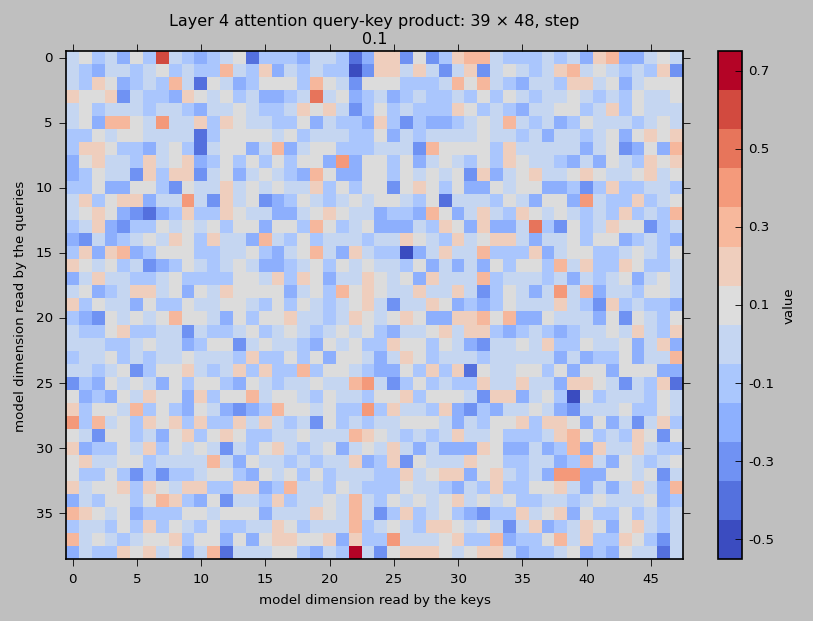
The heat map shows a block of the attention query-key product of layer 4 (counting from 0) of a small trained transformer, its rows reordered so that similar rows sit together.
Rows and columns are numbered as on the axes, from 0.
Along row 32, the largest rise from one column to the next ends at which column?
38
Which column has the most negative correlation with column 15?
1
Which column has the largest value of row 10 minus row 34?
12
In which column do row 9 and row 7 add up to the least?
10
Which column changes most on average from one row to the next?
32
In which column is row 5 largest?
7
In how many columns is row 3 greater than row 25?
18
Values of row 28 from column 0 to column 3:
0.4 -0.1 0.3 0
